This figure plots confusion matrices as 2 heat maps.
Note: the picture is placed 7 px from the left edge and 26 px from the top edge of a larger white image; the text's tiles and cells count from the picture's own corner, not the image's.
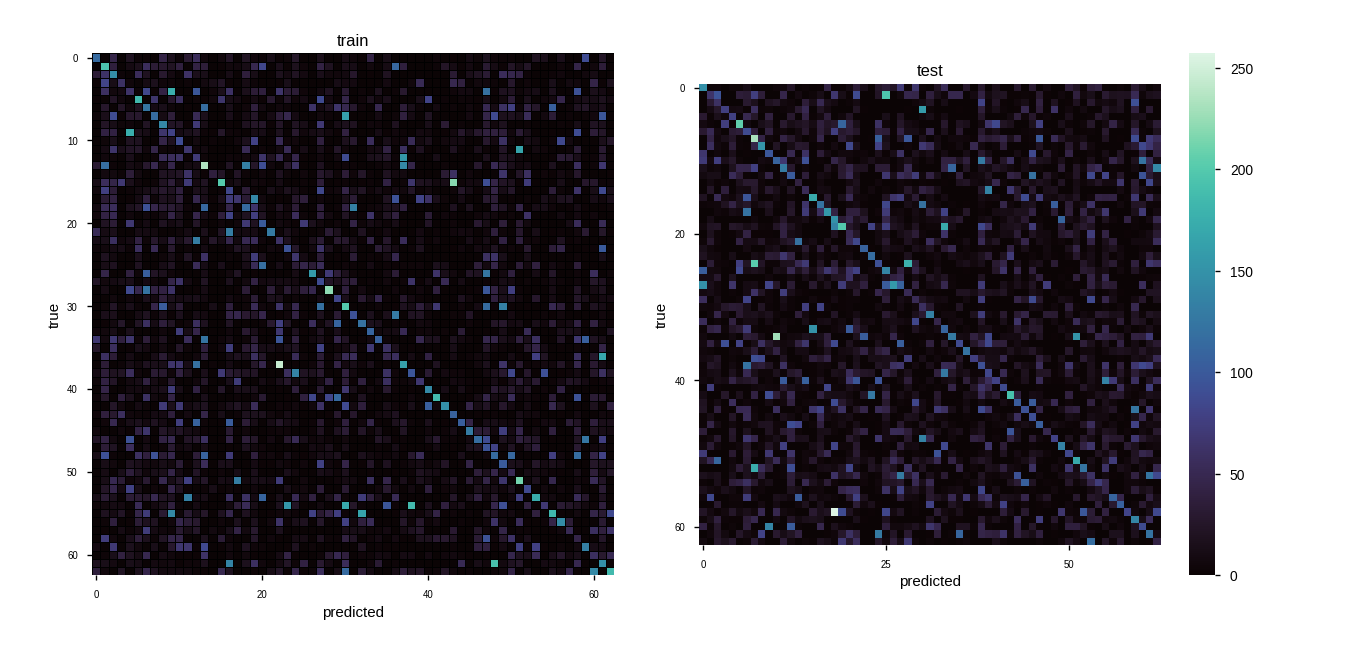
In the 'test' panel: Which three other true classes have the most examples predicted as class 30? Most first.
3, 48, 16
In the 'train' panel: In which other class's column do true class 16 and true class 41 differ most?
29
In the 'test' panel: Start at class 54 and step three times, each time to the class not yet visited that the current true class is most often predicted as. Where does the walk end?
46
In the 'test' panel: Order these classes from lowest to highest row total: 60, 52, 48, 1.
60, 48, 52, 1
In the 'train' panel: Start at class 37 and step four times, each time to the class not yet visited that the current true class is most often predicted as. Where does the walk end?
49
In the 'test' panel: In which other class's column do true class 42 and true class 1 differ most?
25
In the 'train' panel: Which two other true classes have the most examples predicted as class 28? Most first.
41, 26
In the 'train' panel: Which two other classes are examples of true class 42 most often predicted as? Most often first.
40, 30
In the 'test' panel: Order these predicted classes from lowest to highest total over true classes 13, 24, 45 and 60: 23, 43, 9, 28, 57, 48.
23, 48, 57, 43, 9, 28
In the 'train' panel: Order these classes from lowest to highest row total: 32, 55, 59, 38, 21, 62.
21, 59, 32, 62, 38, 55
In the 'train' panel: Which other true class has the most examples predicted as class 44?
61
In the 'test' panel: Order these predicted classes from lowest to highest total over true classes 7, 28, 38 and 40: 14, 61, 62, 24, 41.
41, 14, 62, 61, 24
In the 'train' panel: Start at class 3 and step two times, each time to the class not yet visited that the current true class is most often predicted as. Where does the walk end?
36
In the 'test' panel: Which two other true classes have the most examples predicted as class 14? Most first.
40, 10
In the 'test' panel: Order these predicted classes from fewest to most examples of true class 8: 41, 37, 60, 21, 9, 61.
9, 21, 41, 37, 61, 60
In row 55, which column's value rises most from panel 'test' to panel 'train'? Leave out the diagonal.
32
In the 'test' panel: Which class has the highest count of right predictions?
7
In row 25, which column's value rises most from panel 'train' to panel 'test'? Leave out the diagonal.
0
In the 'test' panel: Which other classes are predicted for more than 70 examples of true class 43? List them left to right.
18, 29, 45
